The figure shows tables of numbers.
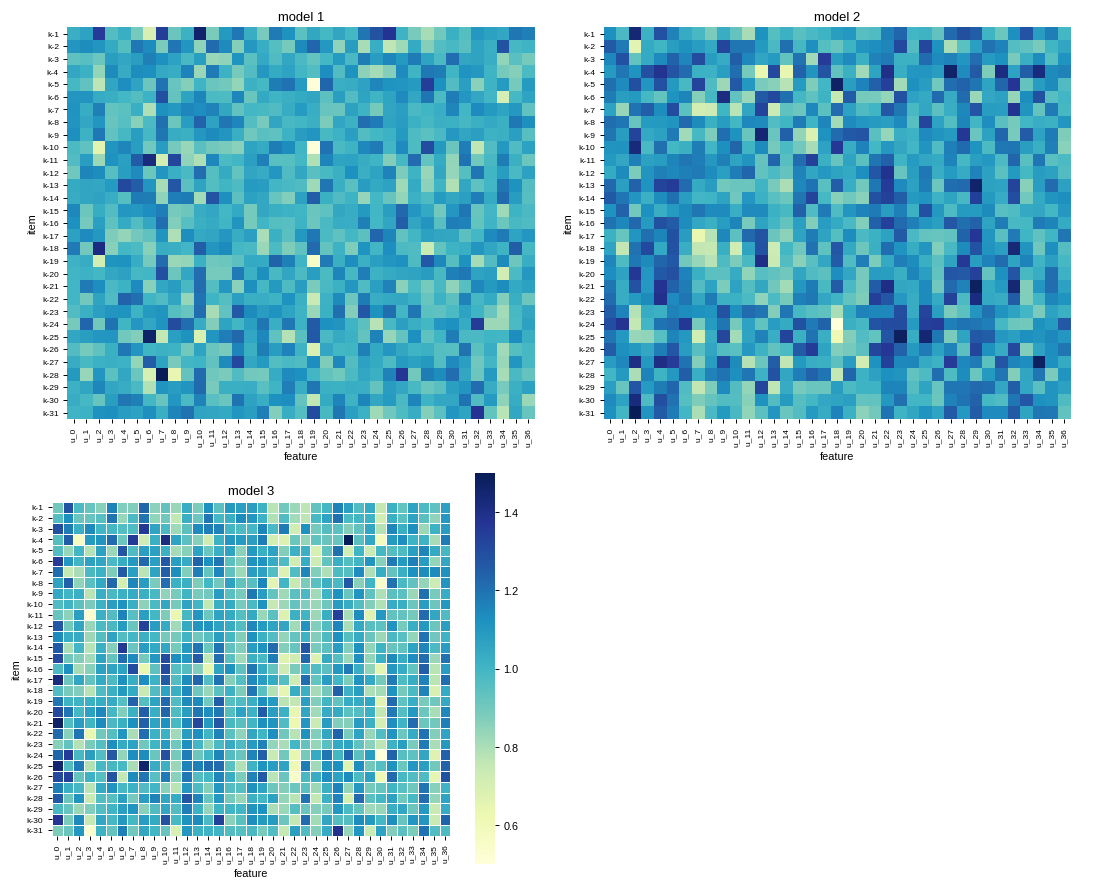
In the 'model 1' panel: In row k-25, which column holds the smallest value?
u_10
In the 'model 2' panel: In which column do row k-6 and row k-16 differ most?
u_22
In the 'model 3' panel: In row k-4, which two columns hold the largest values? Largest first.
u_27, u_10
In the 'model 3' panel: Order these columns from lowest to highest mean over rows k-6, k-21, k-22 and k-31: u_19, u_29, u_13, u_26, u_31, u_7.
u_29, u_7, u_19, u_31, u_26, u_13
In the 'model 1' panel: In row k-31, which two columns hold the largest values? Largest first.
u_32, u_19
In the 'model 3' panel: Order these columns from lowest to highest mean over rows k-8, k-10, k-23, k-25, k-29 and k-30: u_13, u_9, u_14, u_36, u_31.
u_14, u_9, u_13, u_31, u_36
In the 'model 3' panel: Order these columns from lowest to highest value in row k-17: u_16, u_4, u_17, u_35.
u_35, u_16, u_17, u_4
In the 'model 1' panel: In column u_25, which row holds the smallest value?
k-2
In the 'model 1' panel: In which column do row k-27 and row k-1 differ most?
u_6
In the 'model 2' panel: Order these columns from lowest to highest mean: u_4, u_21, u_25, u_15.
u_15, u_21, u_25, u_4
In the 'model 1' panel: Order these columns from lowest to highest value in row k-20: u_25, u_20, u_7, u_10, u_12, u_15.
u_12, u_20, u_25, u_15, u_10, u_7
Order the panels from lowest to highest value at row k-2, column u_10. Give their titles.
model 1, model 3, model 2
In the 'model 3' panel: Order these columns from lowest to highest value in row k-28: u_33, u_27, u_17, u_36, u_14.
u_27, u_17, u_14, u_33, u_36
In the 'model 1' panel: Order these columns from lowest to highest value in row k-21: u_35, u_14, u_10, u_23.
u_23, u_35, u_14, u_10
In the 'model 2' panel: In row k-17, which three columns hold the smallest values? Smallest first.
u_7, u_8, u_14
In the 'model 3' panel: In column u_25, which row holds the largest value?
k-24
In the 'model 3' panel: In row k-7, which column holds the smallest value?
u_21
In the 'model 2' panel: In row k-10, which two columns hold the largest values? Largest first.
u_2, u_18
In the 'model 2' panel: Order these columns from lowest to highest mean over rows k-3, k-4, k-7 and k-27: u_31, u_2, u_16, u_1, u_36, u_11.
u_11, u_16, u_36, u_1, u_2, u_31
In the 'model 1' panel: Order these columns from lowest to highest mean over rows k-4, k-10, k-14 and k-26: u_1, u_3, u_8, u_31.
u_1, u_8, u_3, u_31
